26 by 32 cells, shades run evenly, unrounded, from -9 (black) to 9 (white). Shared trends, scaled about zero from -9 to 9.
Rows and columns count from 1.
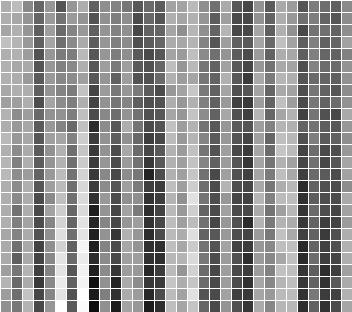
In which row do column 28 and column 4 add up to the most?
2
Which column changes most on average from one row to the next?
18
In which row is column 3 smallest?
1
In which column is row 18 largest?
8
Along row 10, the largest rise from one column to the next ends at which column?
24
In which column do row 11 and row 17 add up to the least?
9
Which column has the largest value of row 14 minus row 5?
6
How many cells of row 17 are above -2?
20
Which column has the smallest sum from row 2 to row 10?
23
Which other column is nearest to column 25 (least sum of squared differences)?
13
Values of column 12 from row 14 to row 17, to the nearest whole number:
2 1 2 1
